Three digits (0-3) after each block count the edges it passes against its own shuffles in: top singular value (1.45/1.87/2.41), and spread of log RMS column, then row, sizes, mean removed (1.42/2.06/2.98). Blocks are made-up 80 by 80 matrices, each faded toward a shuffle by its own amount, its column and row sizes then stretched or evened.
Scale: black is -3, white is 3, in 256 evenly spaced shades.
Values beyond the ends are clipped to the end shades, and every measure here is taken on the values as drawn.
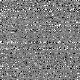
1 1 3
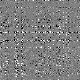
1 3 3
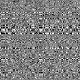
3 1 3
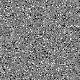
1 0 1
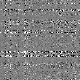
1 2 3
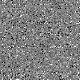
0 1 2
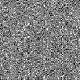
2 1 0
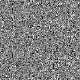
0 2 1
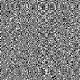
3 2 0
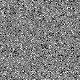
0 1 1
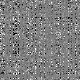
1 3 2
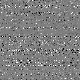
0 0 3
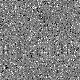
1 0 0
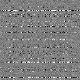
3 1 3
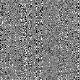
1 3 0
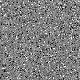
1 0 0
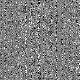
0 3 0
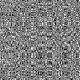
3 1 0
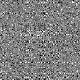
2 1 2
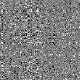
2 2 2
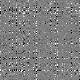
2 3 3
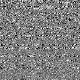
0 0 3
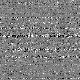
1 0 3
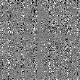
0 3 2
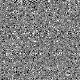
0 1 2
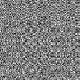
3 0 1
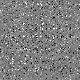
0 1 1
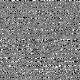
0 0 3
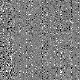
1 3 1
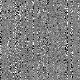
1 3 1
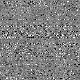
0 0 3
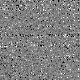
0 1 2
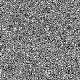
1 0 0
